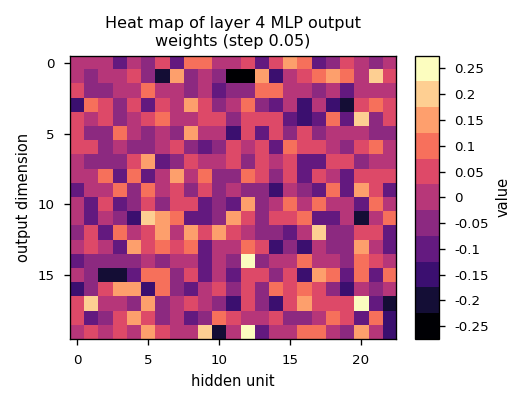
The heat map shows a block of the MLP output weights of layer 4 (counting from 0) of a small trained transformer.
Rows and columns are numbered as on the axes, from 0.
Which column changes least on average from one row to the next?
15
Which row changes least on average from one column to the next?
2
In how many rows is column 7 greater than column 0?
10
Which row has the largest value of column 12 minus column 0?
14
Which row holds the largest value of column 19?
1
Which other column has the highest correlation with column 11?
6
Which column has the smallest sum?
19
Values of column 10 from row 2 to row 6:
-0.1 -0.05 0.05 0 -0.05
